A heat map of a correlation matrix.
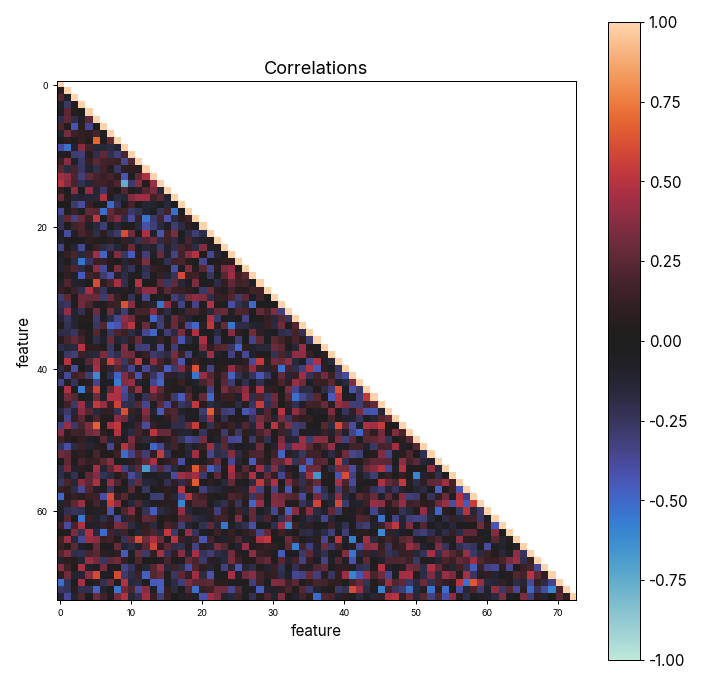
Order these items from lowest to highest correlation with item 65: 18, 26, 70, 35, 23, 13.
35, 70, 18, 23, 26, 13
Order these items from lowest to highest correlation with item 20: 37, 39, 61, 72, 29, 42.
72, 29, 61, 39, 42, 37
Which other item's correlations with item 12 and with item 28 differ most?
54
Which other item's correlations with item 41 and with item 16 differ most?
64
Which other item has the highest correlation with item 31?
9
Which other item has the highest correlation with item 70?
58
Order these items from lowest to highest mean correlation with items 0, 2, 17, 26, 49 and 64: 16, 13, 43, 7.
7, 16, 43, 13
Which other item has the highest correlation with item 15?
63
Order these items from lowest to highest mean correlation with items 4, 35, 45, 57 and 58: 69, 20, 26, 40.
20, 26, 40, 69
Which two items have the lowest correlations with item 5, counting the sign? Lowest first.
41, 71
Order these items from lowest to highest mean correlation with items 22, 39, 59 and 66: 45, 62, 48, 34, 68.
34, 62, 68, 45, 48
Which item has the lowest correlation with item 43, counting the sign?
3
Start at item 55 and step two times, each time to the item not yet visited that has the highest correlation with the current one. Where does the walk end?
19
